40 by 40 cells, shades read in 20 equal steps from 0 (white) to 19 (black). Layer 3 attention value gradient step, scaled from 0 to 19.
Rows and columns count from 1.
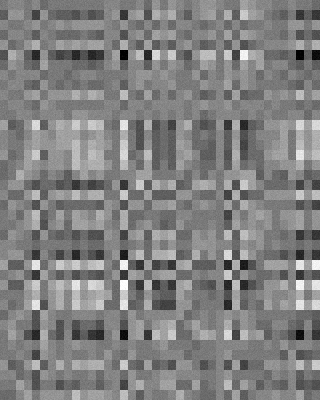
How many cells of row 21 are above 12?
4
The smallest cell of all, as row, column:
29, 16
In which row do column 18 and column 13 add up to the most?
34
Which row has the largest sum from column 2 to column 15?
6
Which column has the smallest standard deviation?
28
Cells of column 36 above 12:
2
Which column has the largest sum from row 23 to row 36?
5
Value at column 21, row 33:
7
